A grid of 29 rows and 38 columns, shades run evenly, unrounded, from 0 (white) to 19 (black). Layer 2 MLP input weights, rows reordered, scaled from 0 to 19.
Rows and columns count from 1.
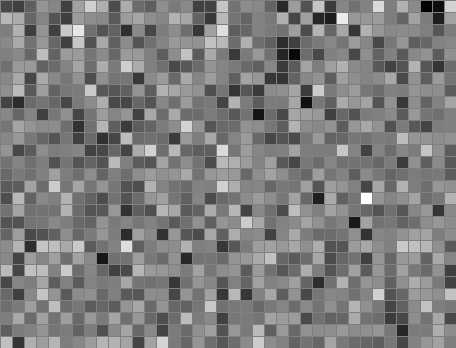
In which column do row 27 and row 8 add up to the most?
26
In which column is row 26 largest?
33
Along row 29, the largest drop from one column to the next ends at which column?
3
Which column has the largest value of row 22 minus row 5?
16
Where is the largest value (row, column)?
1, 36
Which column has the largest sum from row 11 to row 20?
11
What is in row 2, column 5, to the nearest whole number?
13
